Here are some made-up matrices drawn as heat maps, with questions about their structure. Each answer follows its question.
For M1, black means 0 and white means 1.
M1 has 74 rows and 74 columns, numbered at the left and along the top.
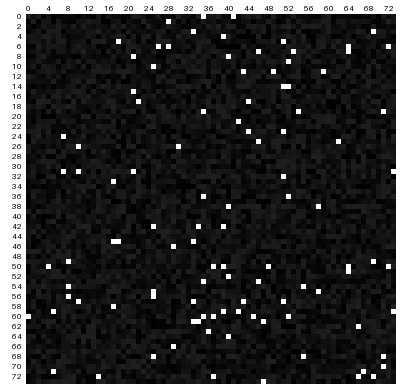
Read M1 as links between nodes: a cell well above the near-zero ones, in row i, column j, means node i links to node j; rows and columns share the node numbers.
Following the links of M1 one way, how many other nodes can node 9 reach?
2
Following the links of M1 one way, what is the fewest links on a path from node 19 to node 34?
5
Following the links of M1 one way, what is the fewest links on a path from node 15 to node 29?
5
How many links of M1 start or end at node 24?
1
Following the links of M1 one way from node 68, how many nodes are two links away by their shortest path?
5
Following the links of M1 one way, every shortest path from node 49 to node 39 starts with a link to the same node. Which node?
node 8
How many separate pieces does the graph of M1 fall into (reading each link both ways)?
8
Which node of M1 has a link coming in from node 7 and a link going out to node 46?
node 53
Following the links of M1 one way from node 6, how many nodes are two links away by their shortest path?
7
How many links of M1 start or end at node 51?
6
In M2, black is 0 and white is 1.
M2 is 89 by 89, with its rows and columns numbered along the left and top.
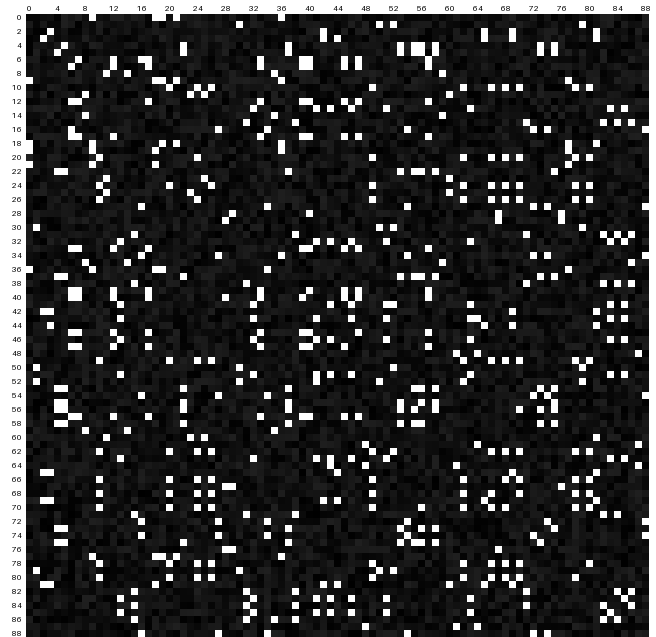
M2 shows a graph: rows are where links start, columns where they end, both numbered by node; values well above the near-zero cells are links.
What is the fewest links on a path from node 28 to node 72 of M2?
4
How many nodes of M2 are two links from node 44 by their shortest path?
4
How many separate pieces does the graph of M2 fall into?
2
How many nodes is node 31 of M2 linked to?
6
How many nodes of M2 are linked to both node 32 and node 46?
7
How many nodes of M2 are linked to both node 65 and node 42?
4
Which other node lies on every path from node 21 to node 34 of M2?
node 36
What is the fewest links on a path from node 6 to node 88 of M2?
2
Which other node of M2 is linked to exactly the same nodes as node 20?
node 26
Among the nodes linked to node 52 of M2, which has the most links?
node 62
